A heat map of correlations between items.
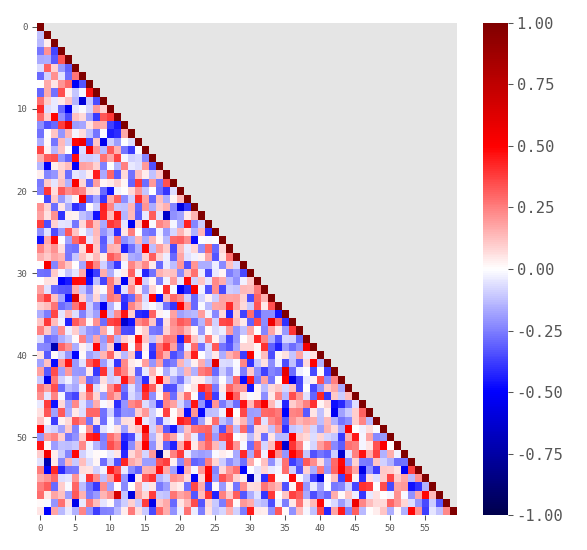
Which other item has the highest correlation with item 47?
27
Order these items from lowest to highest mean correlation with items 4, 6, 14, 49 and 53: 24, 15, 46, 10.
10, 46, 15, 24
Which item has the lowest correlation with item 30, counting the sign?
55
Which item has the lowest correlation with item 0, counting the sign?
26
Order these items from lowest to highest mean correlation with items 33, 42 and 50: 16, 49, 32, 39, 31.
39, 32, 49, 31, 16
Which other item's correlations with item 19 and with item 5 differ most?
34
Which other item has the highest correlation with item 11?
57
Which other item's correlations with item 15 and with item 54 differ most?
43
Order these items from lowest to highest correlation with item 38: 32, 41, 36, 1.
1, 36, 41, 32
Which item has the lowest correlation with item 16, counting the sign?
58
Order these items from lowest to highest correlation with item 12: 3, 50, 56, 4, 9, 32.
50, 56, 32, 9, 3, 4
